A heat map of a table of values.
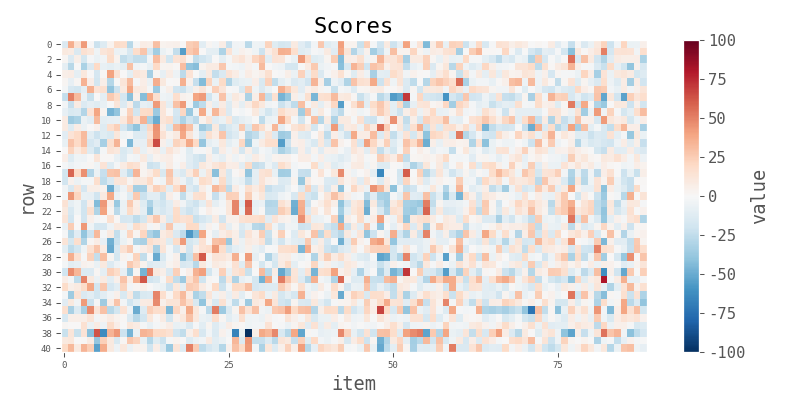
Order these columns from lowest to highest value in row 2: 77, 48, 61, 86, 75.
75, 86, 61, 48, 77
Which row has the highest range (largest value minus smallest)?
38
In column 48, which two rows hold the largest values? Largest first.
35, 11
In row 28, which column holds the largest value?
21
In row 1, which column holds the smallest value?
18
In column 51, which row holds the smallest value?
7
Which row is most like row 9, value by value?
27
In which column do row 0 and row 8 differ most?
42
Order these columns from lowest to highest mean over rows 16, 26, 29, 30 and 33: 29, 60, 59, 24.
59, 29, 60, 24
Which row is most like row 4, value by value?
37
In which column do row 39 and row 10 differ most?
5
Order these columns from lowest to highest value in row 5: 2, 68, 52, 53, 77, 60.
53, 52, 2, 77, 68, 60
